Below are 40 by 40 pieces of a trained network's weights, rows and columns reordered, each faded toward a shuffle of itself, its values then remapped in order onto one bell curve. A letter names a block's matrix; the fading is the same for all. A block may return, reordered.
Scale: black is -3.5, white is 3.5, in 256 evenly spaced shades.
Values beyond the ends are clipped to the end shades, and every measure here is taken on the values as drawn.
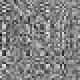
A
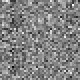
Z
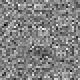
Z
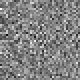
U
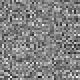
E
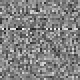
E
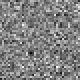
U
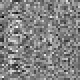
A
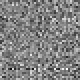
E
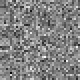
U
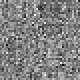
Z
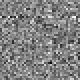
E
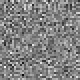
Z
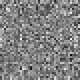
U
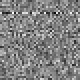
E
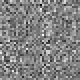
A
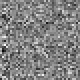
U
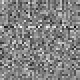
E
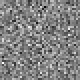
U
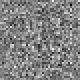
U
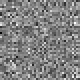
A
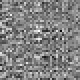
A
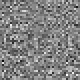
U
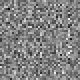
U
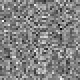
U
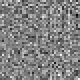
Z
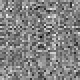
Z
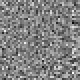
U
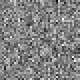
U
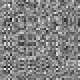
A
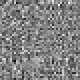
U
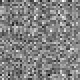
A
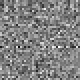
E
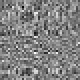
A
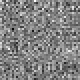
Z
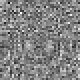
U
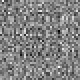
A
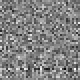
E
